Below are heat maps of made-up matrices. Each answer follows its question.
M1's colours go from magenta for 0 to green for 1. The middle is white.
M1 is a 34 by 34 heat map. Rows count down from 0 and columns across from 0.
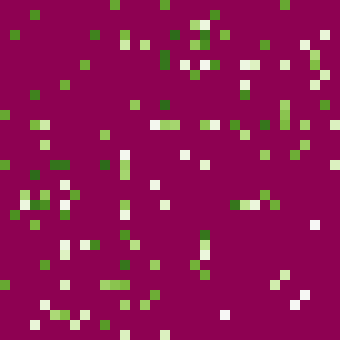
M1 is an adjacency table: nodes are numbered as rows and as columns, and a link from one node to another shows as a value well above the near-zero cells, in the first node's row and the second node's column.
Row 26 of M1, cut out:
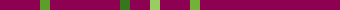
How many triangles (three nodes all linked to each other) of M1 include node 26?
3
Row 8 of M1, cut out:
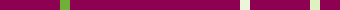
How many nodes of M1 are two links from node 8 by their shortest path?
10
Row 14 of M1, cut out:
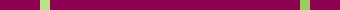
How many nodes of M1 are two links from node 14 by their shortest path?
5
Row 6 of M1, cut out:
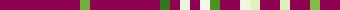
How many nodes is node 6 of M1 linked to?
9
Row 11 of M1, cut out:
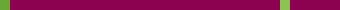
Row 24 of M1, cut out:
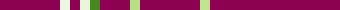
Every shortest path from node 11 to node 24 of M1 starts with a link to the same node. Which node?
node 28
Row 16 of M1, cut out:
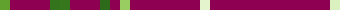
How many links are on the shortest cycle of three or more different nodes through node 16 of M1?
3
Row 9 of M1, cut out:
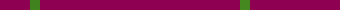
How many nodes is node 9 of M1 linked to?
2
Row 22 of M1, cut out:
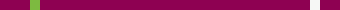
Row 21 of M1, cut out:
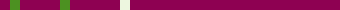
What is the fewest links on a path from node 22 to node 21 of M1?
3
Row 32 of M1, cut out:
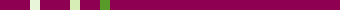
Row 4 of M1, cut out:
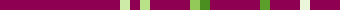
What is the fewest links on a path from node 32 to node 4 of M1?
3
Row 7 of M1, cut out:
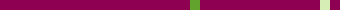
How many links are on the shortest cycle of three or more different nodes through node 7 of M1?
6
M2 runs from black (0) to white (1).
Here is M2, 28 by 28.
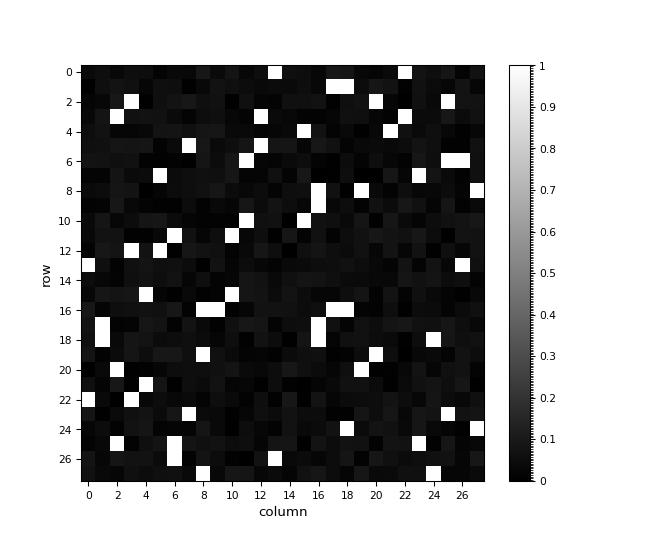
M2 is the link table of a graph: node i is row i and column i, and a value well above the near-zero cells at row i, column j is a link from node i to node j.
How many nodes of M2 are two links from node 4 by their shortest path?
1
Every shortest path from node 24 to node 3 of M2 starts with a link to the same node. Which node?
node 27
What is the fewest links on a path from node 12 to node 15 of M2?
7
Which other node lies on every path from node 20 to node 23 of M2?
node 2
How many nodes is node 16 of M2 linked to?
4
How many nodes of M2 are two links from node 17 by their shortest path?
3
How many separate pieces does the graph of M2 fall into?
2
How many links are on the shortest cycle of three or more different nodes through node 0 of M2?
8
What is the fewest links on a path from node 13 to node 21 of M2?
7
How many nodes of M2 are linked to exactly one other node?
2
